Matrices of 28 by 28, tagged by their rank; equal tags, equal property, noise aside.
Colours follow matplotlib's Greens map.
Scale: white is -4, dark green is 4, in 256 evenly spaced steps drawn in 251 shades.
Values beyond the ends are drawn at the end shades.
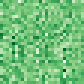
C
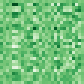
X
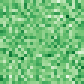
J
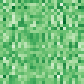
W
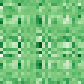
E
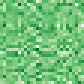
W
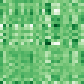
E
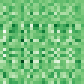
E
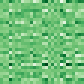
E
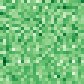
C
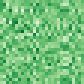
W
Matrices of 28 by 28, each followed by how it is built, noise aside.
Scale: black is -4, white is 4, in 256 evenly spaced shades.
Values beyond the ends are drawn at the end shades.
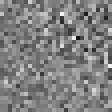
upper triangular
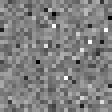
sparse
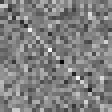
diagonal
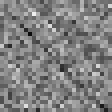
Toeplitz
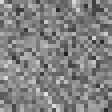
Toeplitz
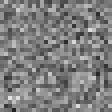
blocks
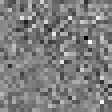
upper triangular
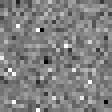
sparse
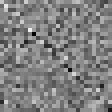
diagonal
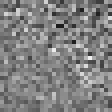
upper triangular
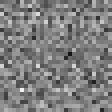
repeating columns
